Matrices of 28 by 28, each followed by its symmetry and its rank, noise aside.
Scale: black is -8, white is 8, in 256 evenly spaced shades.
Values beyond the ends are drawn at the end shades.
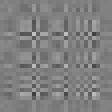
symmetric, rank one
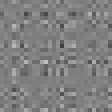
antisymmetric, rank two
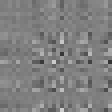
antisymmetric, rank two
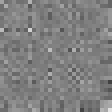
symmetric, rank three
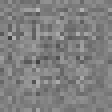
no symmetry, rank three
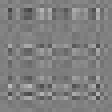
no symmetry, rank one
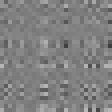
no symmetry, rank two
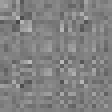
symmetric, rank three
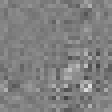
symmetric, rank three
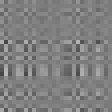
no symmetry, rank one
